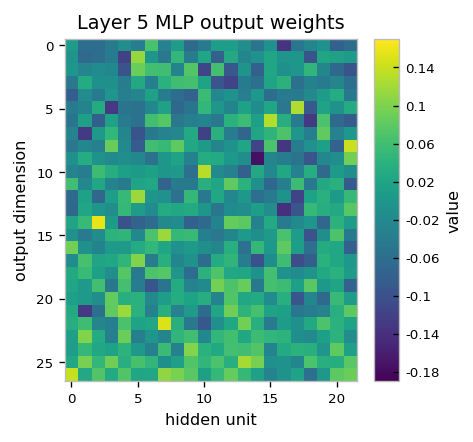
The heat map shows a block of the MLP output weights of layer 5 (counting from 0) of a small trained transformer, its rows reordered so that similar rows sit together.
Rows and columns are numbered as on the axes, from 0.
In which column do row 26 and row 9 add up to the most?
21
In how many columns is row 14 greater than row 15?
9
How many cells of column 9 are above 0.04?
8
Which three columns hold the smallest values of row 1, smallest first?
4, 18, 11
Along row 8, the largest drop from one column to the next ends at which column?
16
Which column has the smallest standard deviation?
19
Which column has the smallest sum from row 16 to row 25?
17
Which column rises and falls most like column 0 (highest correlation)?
12
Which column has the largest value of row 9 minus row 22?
10
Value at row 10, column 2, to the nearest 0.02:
0.06
